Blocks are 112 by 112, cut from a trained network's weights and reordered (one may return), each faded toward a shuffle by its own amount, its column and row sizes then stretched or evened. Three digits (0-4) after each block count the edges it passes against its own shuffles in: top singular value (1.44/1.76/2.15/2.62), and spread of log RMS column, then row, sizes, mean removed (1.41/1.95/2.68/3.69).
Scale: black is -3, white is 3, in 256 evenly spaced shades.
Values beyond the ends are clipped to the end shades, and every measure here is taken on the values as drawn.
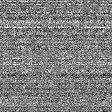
3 1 3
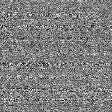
0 1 4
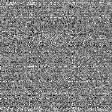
1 2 3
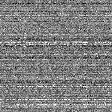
4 1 3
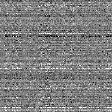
4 3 3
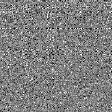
2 2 2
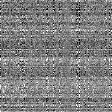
4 4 1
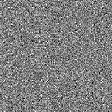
3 1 0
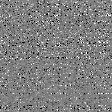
0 1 3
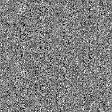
0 3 0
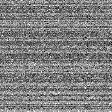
4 2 0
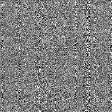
0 4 1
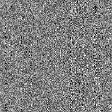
2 3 1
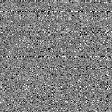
3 1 3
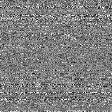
0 0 4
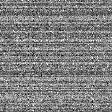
4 2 0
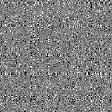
3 3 2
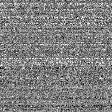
2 1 3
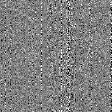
1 4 1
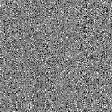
3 2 0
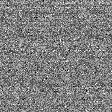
0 0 1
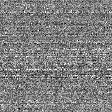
2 0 3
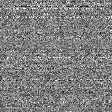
1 0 3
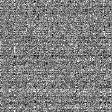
2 3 1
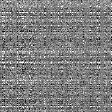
4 4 2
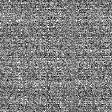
2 3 0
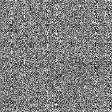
0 4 0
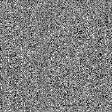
0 3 1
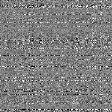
0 2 4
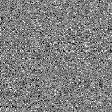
2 0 2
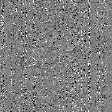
0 4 0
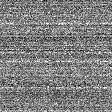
3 0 2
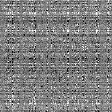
4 4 1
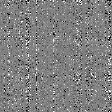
1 4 2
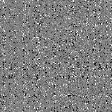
0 3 2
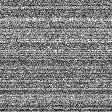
4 0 2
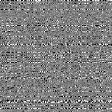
4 1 4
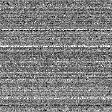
4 1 3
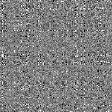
1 3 3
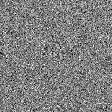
1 0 0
